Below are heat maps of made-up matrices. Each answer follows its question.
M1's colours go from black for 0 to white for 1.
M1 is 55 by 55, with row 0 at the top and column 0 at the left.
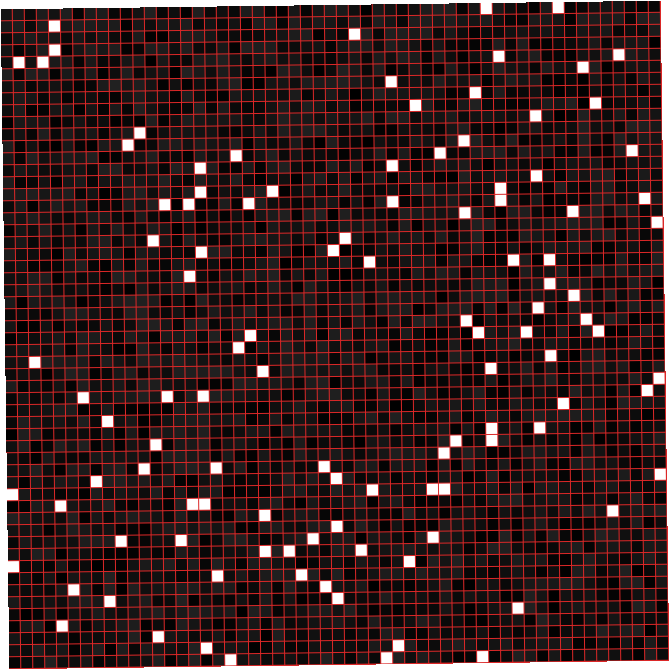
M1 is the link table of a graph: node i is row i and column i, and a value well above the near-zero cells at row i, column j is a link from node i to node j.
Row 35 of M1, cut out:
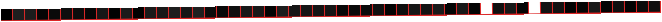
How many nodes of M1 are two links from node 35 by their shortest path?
6
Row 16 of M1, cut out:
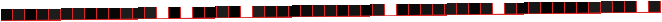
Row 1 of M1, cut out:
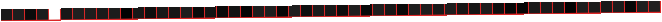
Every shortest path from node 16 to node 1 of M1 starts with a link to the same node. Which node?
node 41
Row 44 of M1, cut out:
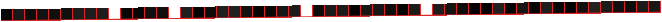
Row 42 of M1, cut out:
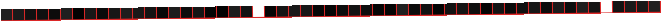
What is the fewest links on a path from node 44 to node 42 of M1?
5
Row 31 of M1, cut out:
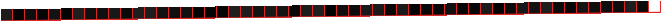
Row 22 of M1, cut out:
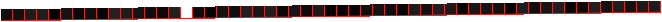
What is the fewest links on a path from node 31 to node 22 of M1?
7
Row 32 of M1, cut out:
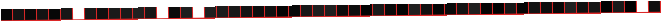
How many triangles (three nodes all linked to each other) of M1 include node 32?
2
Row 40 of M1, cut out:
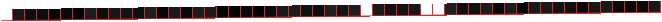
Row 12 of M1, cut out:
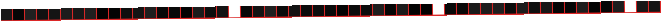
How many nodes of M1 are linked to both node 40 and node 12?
1
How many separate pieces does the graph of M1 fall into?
3
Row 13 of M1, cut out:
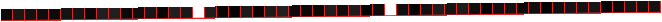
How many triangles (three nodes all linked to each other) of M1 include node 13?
1
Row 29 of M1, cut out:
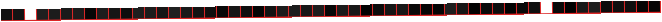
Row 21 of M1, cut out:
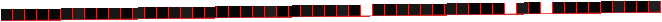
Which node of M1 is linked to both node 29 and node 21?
node 45
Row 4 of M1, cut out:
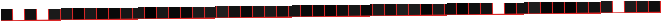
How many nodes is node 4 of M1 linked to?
4
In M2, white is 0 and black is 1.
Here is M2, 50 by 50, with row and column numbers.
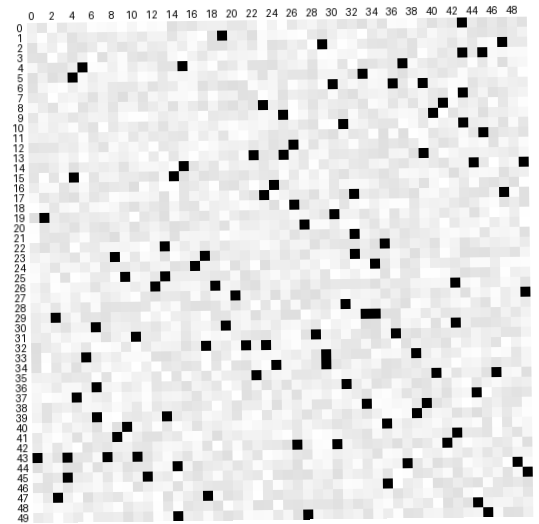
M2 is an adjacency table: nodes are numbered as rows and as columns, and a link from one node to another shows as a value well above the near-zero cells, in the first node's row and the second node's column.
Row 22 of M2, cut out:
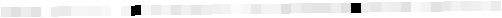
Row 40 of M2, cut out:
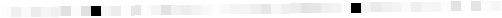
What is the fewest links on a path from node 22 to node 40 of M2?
2
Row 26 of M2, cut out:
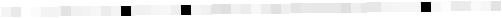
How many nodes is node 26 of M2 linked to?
3
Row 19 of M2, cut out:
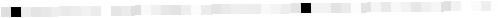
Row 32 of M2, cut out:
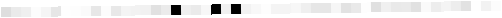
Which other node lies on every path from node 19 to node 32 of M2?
node 30
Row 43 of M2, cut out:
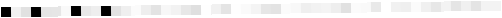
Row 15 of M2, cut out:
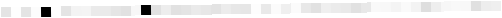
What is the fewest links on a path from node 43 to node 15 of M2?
5
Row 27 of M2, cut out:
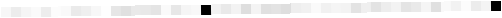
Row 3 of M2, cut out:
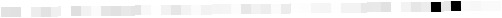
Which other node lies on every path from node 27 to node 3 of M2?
node 49
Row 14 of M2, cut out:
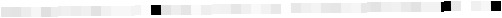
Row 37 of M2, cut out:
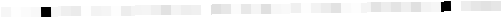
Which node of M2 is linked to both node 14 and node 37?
node 44
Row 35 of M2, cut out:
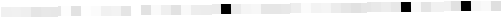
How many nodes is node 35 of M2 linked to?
3
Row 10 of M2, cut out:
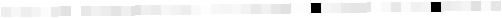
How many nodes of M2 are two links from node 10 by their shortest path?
5
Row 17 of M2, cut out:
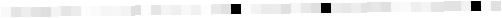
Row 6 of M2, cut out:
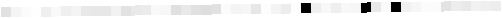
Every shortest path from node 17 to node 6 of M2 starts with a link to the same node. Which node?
node 23
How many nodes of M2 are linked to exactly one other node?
12
